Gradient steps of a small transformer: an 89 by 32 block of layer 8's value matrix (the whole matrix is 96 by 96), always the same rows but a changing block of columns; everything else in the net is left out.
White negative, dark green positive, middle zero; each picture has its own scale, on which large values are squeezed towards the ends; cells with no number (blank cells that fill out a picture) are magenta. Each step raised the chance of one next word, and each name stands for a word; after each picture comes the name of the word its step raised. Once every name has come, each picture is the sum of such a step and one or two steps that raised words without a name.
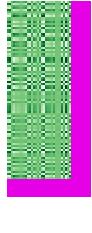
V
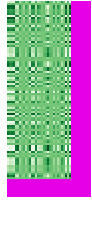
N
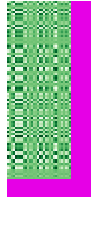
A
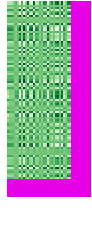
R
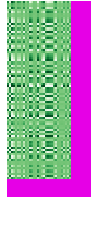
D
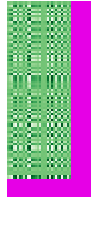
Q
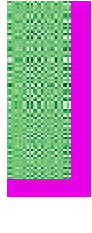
D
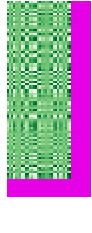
R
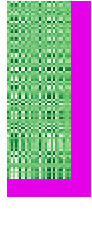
A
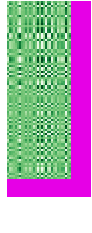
V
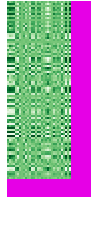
A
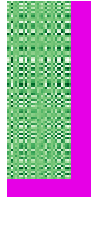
D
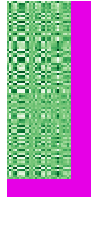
R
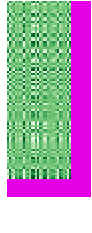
V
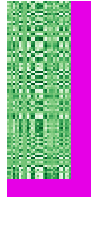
R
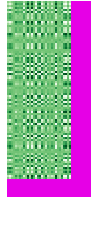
Q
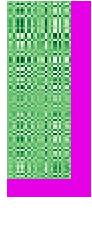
V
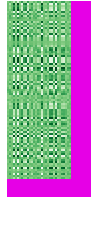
A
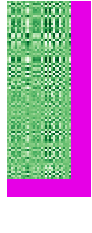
V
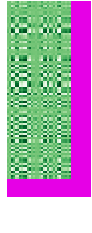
D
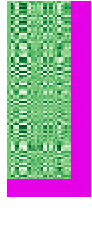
N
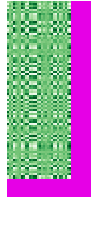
Q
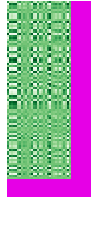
D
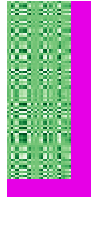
Q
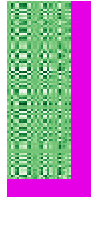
Q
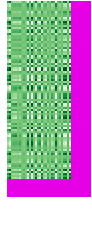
A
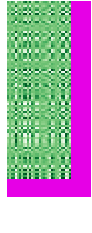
D
